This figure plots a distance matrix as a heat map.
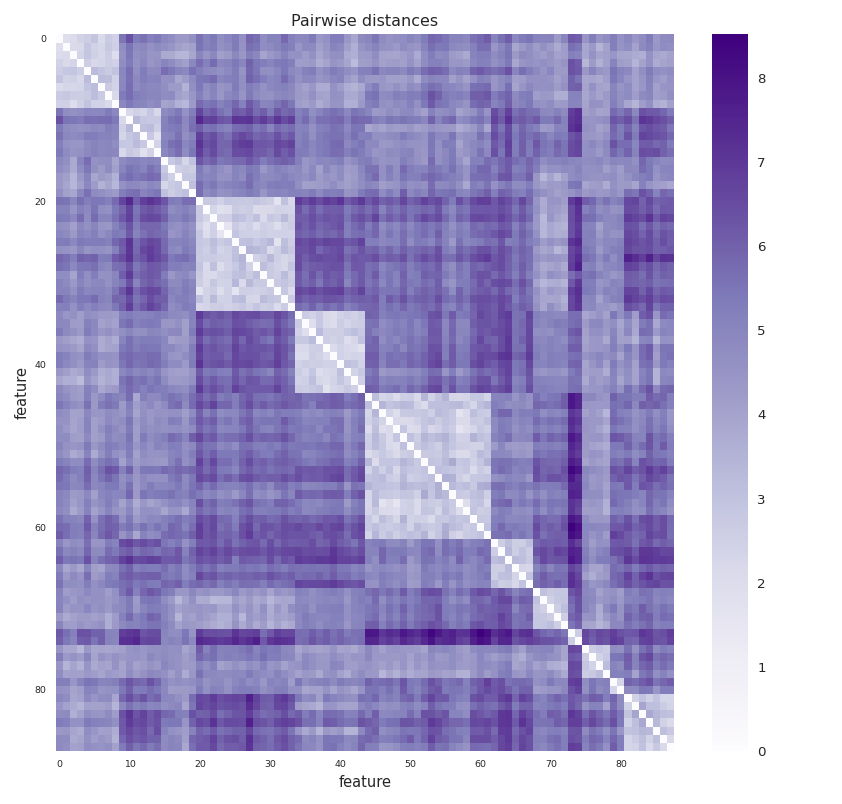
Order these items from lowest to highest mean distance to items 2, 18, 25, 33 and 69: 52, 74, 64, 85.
85, 52, 64, 74
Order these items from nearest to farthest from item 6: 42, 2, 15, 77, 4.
2, 4, 42, 77, 15
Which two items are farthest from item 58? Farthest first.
73, 74
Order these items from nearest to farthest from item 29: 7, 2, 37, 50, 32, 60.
32, 2, 7, 50, 37, 60
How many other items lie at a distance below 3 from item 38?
9
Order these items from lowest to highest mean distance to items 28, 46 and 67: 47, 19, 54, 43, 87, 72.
47, 54, 72, 19, 87, 43
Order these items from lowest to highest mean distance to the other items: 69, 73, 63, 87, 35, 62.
69, 35, 87, 62, 63, 73
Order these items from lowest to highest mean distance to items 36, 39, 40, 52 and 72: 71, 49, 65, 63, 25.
71, 49, 65, 25, 63
